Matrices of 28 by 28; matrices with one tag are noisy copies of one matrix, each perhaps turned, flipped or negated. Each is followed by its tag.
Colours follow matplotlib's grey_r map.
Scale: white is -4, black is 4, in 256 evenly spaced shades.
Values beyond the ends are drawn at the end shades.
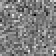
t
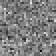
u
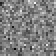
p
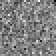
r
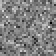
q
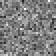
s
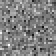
p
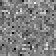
p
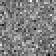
u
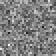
p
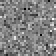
s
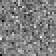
r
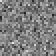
r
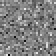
s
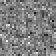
p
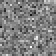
s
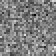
t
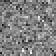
q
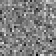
u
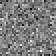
s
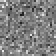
t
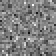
q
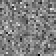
r
